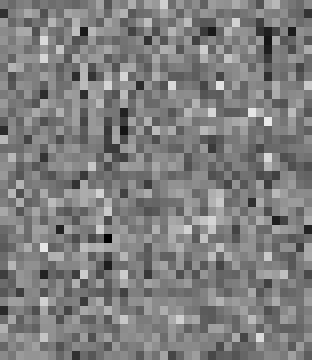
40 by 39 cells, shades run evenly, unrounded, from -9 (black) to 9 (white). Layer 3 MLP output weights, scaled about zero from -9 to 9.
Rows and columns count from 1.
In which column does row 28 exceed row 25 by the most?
6
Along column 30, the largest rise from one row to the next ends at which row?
3
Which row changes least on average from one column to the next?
37
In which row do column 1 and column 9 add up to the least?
35
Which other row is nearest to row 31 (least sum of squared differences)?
2
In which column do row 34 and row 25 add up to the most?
27
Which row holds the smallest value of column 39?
26
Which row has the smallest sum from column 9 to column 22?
33
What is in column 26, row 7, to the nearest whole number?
3
